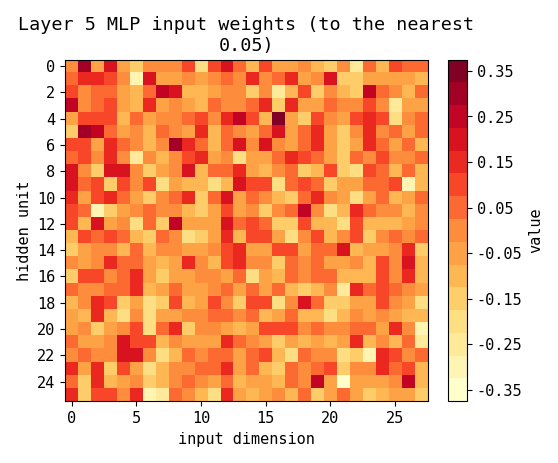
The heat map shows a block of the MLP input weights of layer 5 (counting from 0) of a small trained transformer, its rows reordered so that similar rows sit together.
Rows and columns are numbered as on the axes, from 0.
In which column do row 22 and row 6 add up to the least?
21
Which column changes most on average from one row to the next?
16
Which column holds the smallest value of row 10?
22
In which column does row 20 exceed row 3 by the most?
25
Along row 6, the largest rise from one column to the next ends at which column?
8
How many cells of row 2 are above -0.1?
18
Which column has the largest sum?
12
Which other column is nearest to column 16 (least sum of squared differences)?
10
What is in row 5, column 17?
-0.05
